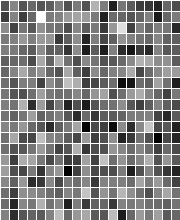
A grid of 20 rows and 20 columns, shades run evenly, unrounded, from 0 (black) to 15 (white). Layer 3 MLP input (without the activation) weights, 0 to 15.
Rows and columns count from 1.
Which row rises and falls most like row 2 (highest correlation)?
13
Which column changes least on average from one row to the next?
1
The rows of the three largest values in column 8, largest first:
8, 7, 2
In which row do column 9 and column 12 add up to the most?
9
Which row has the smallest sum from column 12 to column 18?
5
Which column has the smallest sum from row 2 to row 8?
12
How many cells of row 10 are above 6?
9
